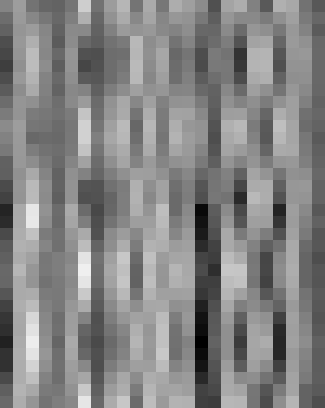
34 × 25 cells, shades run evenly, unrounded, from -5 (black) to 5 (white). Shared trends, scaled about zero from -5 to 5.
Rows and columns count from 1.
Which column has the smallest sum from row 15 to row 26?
16
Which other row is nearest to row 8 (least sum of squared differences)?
15
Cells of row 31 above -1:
18
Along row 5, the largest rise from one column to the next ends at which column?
20
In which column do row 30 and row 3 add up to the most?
3
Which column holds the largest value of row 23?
7
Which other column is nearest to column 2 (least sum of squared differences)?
23
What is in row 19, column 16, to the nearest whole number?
-4
